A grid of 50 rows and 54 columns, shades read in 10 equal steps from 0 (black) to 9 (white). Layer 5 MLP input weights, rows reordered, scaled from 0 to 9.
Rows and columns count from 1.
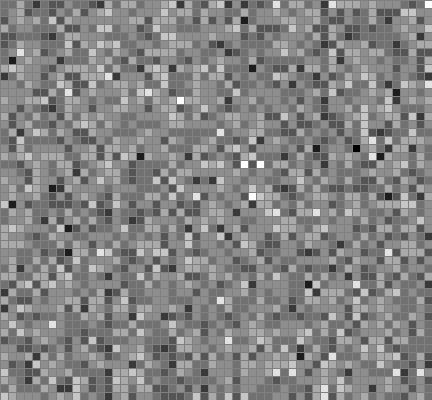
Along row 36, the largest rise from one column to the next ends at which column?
40
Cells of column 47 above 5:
13
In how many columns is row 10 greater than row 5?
27
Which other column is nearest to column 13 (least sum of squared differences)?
20
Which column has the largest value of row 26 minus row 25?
49
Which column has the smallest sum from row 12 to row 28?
41
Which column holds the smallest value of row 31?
43
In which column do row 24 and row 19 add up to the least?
45
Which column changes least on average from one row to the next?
34
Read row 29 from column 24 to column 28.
2 5 7 4 2
